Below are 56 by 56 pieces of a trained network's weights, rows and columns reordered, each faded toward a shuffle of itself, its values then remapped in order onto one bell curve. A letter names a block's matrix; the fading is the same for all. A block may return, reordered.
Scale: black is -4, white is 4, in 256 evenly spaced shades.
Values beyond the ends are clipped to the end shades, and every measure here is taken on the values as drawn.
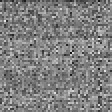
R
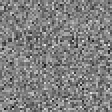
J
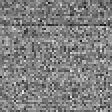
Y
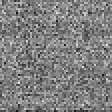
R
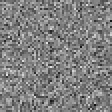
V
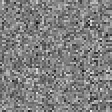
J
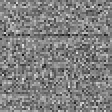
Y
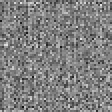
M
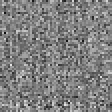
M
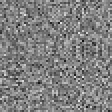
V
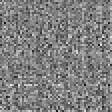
M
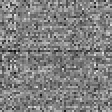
Y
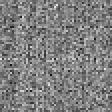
M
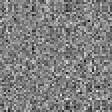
V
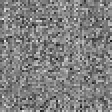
M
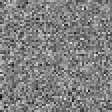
J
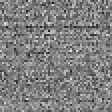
Y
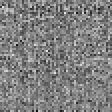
M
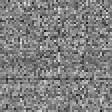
R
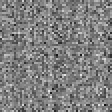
M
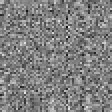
V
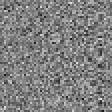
V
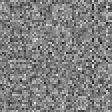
V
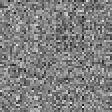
V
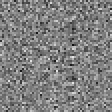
V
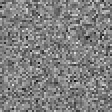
J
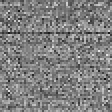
Y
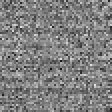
R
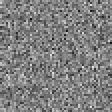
J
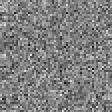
J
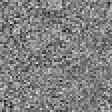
V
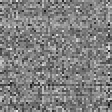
R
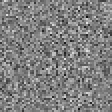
V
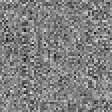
V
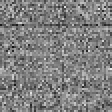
Y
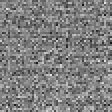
R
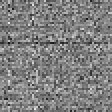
Y
